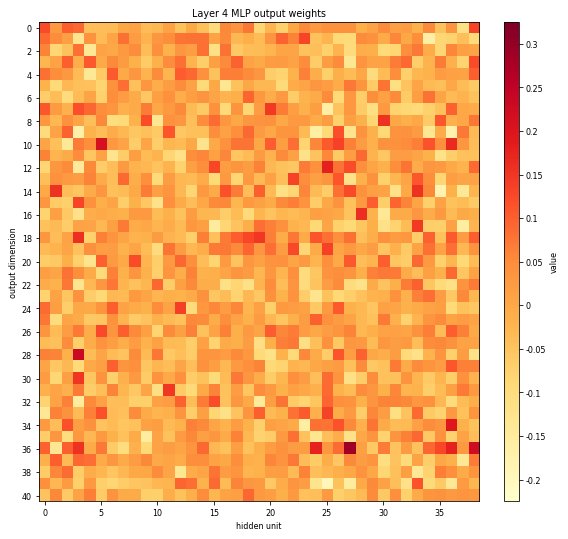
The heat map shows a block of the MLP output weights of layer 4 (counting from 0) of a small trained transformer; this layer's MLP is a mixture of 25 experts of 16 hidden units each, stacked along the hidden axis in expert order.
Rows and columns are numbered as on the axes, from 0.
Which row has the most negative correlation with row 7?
12
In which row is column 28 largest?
16
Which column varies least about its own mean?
8
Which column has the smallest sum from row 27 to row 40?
9
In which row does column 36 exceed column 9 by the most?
36
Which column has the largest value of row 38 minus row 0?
15
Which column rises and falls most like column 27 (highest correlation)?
24
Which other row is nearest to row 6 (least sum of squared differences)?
40
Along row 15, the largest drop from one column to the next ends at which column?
30
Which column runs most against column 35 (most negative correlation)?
33
